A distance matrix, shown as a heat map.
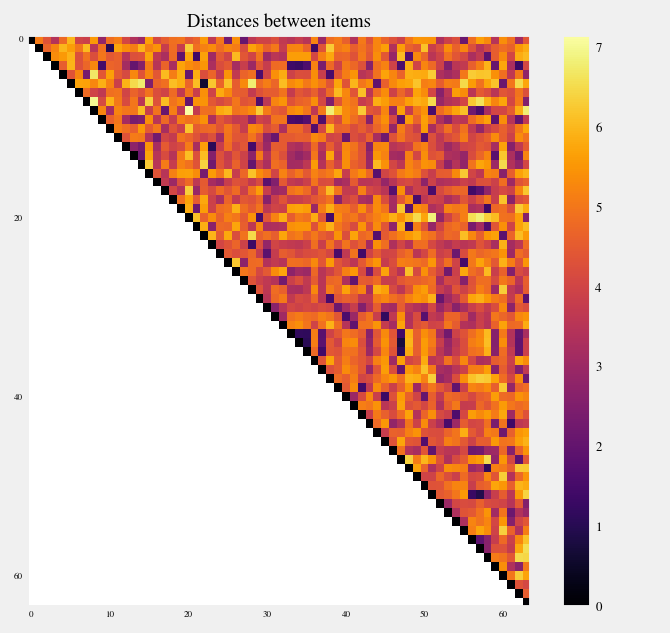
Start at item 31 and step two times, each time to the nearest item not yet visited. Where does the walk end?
40
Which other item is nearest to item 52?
29
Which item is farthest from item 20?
8
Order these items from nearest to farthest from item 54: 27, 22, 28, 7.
7, 27, 28, 22
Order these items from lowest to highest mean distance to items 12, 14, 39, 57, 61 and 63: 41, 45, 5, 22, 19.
19, 41, 45, 22, 5
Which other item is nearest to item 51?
57
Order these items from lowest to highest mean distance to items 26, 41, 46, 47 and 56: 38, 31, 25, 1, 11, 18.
18, 31, 11, 1, 25, 38
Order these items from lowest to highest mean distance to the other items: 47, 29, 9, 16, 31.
16, 9, 31, 29, 47
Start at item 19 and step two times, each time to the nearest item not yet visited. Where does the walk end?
48
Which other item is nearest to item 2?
21
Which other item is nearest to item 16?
30
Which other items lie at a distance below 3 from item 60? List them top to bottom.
5, 15, 22, 44
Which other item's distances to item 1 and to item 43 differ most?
53
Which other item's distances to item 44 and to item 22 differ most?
5
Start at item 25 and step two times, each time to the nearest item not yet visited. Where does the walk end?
0
